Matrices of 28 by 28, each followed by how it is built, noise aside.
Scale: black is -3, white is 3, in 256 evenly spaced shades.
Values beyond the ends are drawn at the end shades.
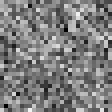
Toeplitz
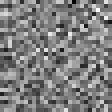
blocks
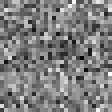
blocks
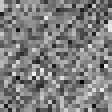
Hankel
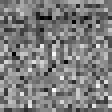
blocks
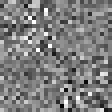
block diagonal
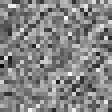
Hankel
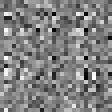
low rank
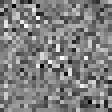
block diagonal
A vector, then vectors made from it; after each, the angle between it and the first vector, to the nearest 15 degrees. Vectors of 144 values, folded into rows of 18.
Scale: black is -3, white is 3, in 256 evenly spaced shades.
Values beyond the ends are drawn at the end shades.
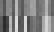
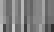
120 degrees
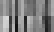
165 degrees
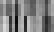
165 degrees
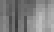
105 degrees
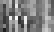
30 degrees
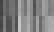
90 degrees
